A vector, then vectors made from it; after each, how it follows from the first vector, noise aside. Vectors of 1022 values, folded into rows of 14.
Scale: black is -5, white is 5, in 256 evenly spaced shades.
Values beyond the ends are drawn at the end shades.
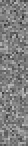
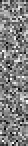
reversed, scaled up.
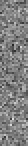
wrapped around, negated.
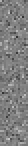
partly zeroed.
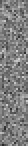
reversed.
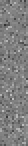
partly zeroed.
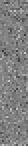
reversed, negated, partly zeroed.
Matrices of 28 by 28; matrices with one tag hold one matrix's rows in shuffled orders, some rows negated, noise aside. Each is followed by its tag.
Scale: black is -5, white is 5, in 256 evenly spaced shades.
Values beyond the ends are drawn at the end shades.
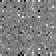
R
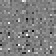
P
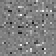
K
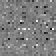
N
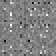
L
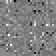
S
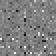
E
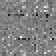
N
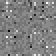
S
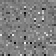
E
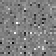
E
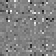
S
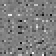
K
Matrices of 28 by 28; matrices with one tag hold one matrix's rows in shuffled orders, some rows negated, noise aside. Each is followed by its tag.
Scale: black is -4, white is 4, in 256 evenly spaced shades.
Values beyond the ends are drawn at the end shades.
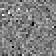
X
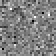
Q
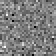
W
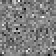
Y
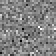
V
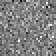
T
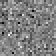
X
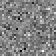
Y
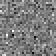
W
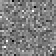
W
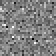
W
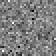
X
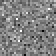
Y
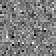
W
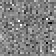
T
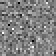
X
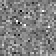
Y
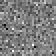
W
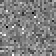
W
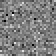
W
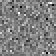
T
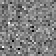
X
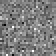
W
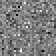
Y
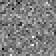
X
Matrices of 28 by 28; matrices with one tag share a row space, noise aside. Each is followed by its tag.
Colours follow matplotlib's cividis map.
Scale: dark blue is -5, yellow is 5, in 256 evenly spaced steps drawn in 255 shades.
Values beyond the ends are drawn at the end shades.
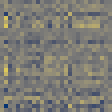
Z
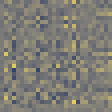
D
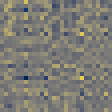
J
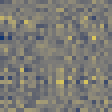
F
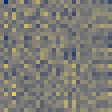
D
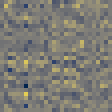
J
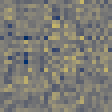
J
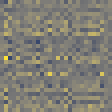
Z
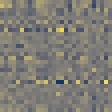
F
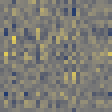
D
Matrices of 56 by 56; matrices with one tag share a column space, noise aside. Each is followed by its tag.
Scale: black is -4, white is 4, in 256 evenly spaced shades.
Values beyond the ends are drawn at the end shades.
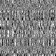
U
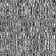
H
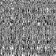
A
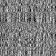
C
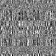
U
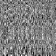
A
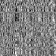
C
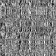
H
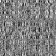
H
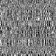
U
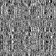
H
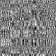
U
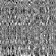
A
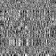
U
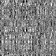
H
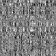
H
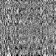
A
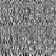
A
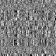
U
